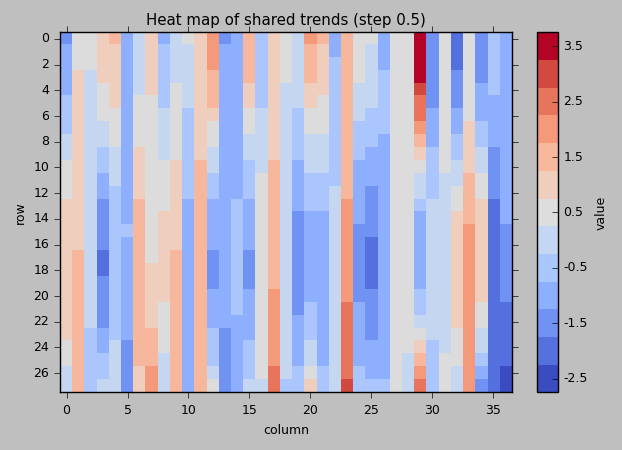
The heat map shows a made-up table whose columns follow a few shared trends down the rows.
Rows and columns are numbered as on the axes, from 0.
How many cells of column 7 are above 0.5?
15
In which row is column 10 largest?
0
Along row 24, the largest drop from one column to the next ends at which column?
24
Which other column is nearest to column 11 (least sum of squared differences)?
1
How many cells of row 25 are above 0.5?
9
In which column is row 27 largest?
23
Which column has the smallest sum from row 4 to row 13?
35
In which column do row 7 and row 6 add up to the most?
29
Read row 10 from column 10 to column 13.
-0.5 1.5 0 -1
